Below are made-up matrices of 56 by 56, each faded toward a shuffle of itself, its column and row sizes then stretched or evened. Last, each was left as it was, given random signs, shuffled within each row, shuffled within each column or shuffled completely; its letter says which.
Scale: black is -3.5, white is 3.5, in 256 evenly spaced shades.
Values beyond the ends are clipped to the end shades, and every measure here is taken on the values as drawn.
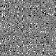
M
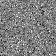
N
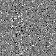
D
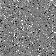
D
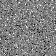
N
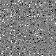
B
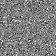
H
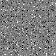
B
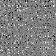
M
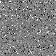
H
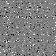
B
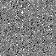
D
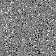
D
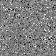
H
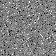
N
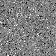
N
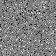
N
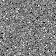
N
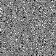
D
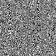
D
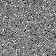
N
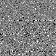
H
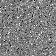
N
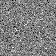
N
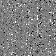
D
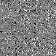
B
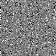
D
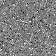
N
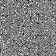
D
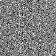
D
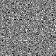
B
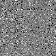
B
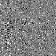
M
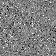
N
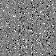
D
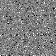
H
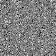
D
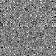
M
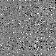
B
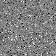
N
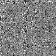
B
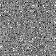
H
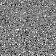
H
